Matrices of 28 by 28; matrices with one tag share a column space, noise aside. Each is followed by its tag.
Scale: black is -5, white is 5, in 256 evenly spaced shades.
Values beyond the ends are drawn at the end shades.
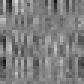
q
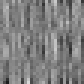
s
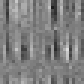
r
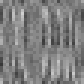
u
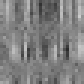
r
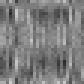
u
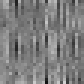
s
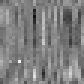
u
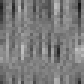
r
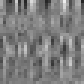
q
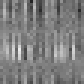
r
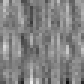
s
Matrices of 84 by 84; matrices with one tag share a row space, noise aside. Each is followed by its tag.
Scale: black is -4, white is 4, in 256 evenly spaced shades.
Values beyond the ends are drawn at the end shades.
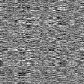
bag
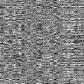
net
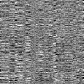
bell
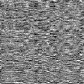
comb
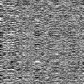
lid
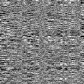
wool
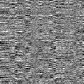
bell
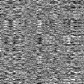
net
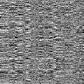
bell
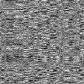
comb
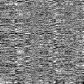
bell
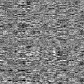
bag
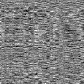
comb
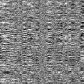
wool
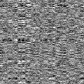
bag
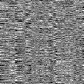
bell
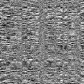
wool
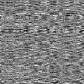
comb
